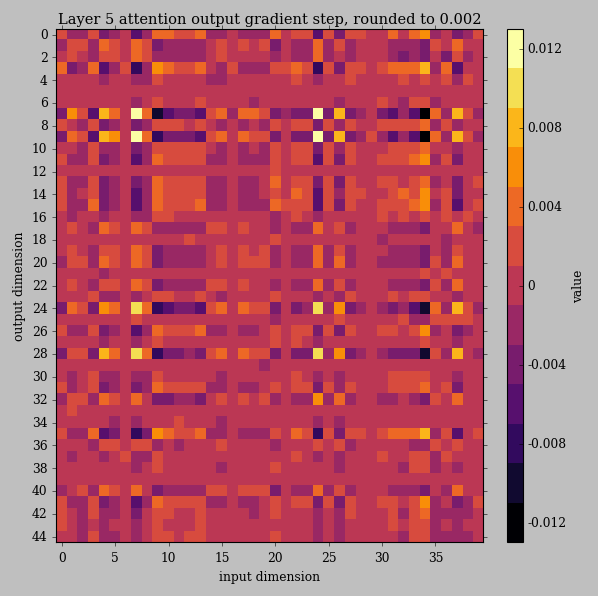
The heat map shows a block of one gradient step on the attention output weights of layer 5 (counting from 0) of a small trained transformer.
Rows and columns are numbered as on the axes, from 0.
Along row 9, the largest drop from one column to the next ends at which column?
25
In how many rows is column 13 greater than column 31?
4
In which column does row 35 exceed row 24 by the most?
34
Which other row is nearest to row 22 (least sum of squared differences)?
19
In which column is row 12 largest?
20
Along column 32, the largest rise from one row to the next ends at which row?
3
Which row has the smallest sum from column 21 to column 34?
7
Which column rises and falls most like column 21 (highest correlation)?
16
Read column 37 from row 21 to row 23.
0 0.004 -0.002
